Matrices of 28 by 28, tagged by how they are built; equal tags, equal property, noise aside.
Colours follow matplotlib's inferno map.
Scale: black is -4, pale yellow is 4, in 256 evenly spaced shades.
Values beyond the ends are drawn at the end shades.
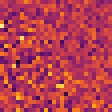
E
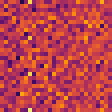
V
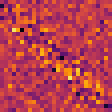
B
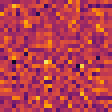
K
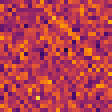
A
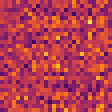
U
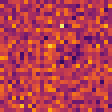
U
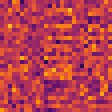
U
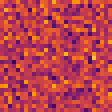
V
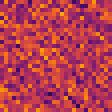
A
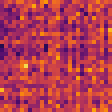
U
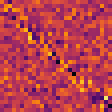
B
